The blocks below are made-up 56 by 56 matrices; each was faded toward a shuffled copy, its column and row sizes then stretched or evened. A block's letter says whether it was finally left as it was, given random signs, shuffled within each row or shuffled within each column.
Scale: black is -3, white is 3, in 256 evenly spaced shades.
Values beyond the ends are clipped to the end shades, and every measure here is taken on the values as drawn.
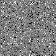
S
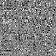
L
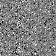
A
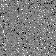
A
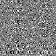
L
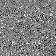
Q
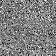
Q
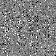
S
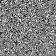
Q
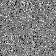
Q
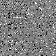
S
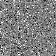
A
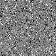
A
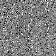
A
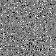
S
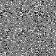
L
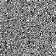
L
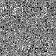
L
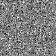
A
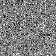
Q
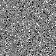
A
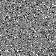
Q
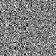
L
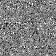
Q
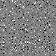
L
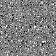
S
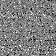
Q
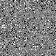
S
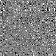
L
